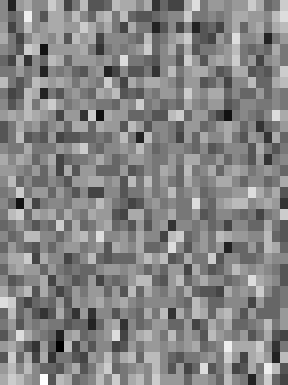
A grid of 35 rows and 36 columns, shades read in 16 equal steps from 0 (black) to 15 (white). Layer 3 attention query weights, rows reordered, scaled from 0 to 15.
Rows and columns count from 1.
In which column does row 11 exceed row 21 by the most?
22
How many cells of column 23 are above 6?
22
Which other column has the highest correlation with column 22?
9
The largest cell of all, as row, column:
35, 6
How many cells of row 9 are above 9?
7
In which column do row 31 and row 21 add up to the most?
3
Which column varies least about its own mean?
21
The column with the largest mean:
4
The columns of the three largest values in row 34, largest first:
34, 26, 14
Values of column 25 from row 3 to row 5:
2 6 5
